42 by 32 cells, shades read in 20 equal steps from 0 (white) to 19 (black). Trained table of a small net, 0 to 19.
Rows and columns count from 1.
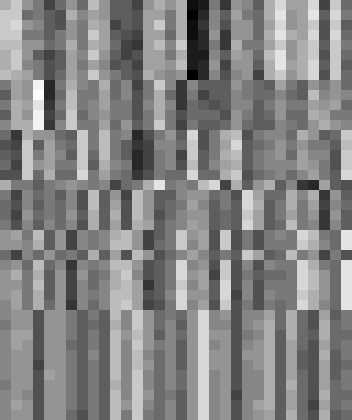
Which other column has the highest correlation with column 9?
31
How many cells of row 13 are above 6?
26
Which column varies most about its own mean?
19
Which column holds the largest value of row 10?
5
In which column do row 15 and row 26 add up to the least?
18
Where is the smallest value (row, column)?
10, 4
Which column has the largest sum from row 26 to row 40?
22
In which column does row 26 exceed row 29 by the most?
32
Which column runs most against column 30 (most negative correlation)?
9
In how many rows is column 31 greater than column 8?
13
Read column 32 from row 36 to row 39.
10 11 10 10
